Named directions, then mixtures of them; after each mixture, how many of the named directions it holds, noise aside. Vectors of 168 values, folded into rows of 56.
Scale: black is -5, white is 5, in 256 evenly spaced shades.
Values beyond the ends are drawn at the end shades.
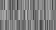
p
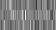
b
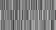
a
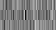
two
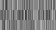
two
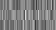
three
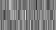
two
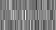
one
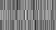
three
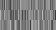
three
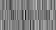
one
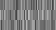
three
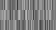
one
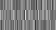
three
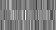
one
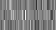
one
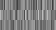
three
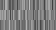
one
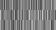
one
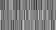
two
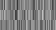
two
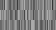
two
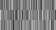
one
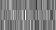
one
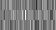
one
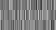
two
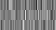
two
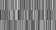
two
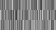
one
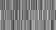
one
